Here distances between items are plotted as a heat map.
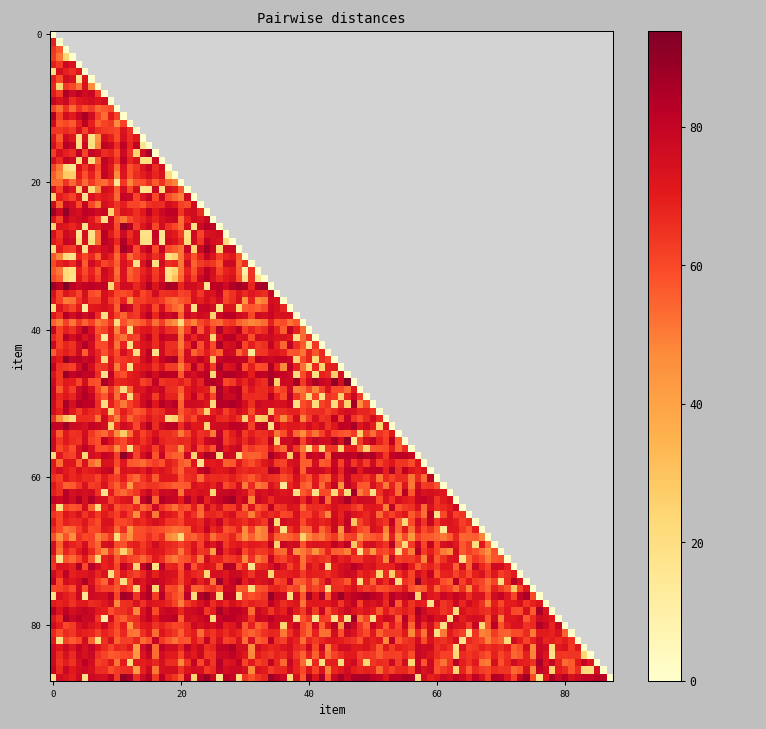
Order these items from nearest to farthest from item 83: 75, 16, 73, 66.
75, 16, 73, 66
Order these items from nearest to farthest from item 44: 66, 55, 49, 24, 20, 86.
20, 49, 86, 24, 66, 55
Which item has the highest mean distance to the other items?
34
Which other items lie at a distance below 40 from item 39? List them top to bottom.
10, 20, 68
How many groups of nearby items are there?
16
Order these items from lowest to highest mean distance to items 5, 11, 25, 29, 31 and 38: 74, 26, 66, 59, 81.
26, 74, 81, 66, 59
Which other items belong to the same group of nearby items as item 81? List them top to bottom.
60, 65
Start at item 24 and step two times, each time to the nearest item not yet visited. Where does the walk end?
53
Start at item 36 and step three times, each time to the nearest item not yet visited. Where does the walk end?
80
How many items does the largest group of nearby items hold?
9
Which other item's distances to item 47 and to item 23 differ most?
55
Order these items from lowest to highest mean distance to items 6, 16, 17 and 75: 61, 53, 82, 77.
61, 82, 77, 53
